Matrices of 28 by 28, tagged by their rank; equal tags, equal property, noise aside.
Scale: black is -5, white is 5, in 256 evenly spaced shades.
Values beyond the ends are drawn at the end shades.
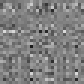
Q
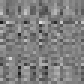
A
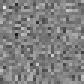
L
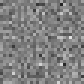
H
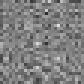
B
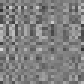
A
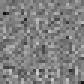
L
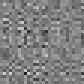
B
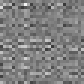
Q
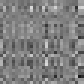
A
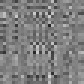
Q
